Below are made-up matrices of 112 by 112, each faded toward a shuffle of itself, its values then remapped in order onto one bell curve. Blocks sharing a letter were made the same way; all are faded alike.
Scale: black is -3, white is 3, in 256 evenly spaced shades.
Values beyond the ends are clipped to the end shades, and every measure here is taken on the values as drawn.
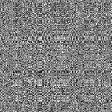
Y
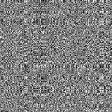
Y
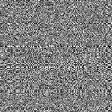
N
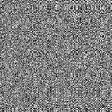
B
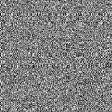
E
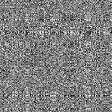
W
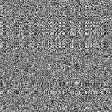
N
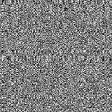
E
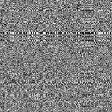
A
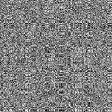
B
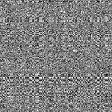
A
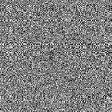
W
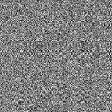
E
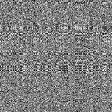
W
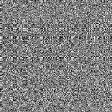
N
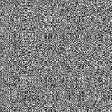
B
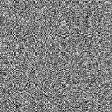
E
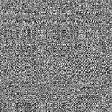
W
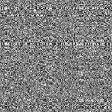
W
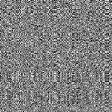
Y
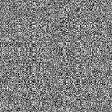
E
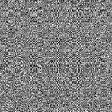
Y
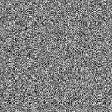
E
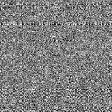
W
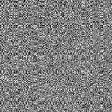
Y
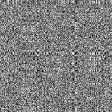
E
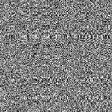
E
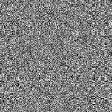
E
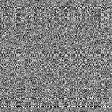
A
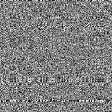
W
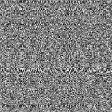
W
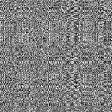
Y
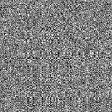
E
